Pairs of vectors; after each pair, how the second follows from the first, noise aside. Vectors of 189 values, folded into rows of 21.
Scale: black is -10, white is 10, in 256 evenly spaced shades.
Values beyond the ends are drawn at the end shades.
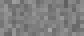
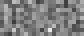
scaled up.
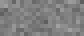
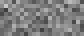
scaled up.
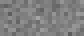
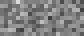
wrapped around, scaled up.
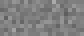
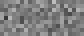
scaled up.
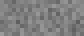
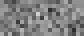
scaled up.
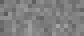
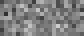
scaled up.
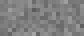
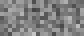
scaled up.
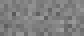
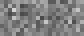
reversed, negated, scaled up.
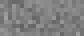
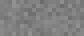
wrapped around, shrunk.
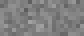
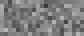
wrapped around, scaled up.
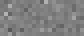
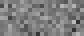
reversed, negated, scaled up.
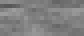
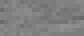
wrapped around, shrunk.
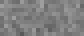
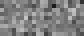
wrapped around, scaled up.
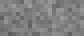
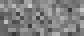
scaled up.
